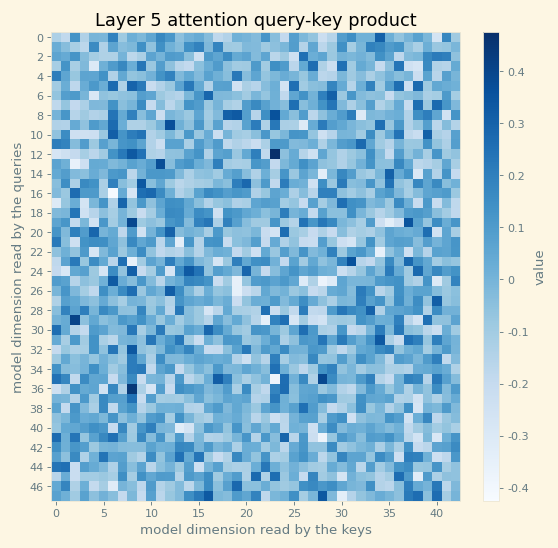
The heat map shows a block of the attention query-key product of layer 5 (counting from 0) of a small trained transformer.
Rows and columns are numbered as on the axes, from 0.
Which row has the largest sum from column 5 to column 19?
19
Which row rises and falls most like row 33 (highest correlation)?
27
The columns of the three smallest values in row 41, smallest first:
28, 40, 38
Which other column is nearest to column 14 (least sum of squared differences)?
25
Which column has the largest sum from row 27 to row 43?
8
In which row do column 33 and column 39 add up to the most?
10
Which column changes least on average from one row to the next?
42
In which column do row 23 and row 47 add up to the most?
37
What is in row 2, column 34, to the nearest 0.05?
0.15
